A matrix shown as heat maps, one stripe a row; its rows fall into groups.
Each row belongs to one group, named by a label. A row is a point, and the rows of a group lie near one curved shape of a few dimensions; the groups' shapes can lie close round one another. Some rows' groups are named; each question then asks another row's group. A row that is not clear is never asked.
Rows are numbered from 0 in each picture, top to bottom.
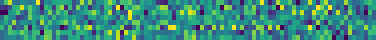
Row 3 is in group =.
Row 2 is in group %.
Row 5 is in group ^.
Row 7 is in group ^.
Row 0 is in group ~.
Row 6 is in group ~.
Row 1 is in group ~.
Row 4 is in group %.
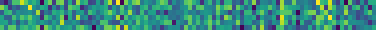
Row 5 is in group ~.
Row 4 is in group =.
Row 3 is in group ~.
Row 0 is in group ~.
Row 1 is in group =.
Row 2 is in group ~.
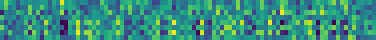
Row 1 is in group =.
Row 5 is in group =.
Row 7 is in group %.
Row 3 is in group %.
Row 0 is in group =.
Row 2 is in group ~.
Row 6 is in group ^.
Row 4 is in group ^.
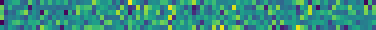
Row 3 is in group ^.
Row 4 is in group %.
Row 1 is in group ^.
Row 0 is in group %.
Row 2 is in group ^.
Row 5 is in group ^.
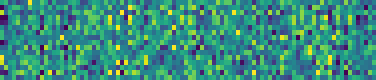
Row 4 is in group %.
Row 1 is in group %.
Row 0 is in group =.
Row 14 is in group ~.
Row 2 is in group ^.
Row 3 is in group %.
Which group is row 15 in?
%
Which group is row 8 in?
%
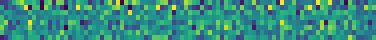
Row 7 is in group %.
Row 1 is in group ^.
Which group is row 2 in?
=
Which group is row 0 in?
~
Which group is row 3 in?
^
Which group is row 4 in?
=
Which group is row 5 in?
=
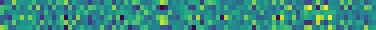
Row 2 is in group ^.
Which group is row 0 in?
%
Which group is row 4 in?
%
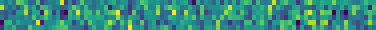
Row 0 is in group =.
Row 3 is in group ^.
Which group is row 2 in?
^
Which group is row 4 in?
~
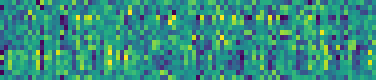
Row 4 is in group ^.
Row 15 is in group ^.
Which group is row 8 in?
%
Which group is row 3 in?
^
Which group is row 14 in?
%
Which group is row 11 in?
~
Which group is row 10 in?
~
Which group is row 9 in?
%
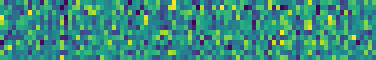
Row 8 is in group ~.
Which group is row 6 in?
=
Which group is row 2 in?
=
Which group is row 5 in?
=
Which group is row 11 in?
=
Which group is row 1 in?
^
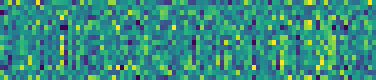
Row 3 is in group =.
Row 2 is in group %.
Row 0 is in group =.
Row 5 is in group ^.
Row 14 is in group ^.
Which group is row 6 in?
^
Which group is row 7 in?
=
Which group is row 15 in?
=
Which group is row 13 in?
~
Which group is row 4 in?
=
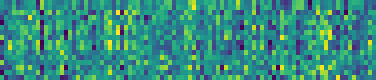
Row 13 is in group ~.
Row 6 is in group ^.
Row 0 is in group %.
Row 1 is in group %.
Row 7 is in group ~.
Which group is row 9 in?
~
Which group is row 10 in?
=
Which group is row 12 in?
^
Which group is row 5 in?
~
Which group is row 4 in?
~
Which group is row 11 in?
%
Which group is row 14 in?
~
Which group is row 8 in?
~
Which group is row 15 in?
%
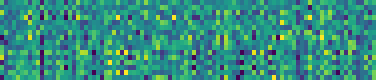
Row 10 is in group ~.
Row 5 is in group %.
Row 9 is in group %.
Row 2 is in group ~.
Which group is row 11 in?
^
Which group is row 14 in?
~
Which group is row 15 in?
%
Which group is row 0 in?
^
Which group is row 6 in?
=
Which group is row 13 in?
=
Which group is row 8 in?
%
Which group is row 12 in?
~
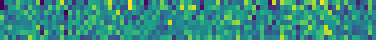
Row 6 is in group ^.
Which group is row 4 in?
^
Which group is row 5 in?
~
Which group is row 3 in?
=
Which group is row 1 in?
%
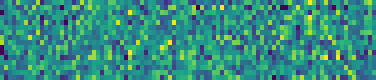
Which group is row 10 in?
%
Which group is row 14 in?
%
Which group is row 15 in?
%
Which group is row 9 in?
%
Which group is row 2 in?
%
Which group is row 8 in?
^
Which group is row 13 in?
=
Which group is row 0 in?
=
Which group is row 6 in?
=
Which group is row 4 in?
^
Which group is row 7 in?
~
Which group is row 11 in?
%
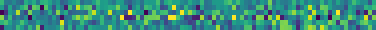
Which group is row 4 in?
=
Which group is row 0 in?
%
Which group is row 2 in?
%
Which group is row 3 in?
^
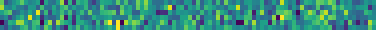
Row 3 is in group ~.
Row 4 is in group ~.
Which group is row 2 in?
~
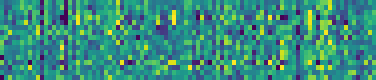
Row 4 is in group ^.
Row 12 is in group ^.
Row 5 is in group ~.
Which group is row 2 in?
^
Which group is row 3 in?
^
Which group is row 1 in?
~
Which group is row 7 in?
=
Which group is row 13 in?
~
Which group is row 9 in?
=
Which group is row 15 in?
~
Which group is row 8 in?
~
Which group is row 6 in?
~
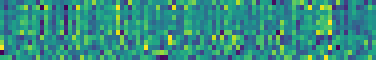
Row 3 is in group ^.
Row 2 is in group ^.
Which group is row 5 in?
^
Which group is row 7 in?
^
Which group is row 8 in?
^
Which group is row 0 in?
%
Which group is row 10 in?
%
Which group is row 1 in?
^
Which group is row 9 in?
~
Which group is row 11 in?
=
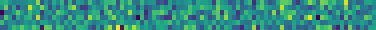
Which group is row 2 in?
%
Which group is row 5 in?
~
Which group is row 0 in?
~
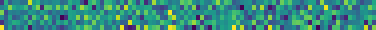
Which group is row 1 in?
~
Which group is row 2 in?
^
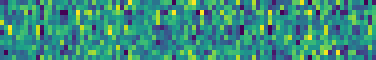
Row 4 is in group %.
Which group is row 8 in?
=
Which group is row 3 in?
%
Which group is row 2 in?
^
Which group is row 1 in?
~
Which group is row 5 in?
~
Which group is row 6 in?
~
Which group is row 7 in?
=
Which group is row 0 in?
%
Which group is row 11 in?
%
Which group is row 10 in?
%
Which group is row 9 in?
^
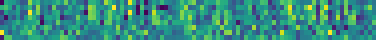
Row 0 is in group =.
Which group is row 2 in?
=
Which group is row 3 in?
%
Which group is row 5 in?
^
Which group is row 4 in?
%
